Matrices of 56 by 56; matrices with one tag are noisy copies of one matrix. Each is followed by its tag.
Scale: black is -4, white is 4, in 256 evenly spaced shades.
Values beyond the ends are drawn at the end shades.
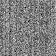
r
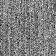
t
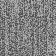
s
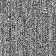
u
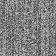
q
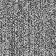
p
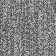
t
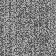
r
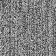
u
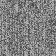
p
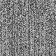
p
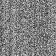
r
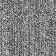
p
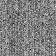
p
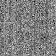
r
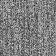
t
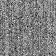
s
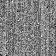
q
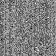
r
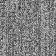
q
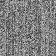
q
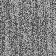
s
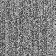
s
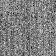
t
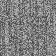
s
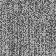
p
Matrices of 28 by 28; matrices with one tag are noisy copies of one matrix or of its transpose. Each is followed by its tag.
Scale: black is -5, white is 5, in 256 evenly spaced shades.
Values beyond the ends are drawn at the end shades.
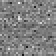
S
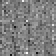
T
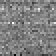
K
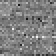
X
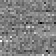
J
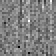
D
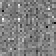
S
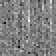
D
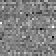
T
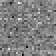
S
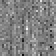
J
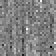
J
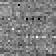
X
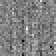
J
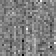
J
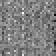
K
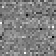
T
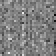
K
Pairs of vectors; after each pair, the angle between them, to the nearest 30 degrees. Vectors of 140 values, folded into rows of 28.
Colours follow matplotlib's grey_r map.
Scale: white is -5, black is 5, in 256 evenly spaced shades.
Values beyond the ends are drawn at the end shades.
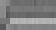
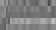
30 degrees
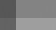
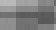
120 degrees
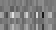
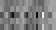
150 degrees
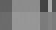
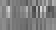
120 degrees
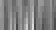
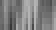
120 degrees
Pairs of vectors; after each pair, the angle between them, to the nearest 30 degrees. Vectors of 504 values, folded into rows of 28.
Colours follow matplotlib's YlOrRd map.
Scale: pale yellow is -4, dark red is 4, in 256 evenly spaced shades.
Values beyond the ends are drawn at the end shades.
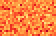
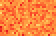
60 degrees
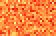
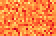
60 degrees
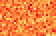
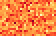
120 degrees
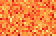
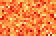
60 degrees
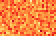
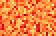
120 degrees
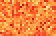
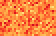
120 degrees
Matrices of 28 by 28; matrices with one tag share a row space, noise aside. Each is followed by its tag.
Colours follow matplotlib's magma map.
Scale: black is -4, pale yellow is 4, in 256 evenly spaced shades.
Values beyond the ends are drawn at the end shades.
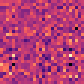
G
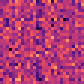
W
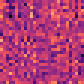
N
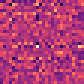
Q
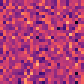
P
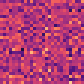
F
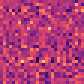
P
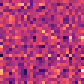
N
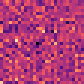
W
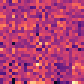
Q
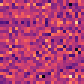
G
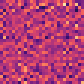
P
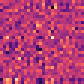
W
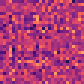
Q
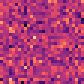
N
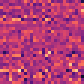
F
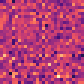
Q
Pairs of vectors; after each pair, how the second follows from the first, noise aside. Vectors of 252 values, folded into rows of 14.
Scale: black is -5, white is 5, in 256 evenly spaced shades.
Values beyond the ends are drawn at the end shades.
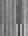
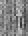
wrapped around, negated.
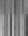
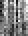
reversed, scaled up.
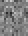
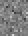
negated, partly zeroed.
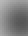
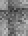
wrapped around, negated.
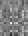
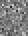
shuffled.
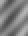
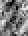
wrapped around, negated, scaled up.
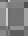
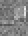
wrapped around, partly zeroed.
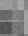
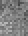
negated, partly zeroed.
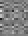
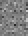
reversed, partly zeroed.
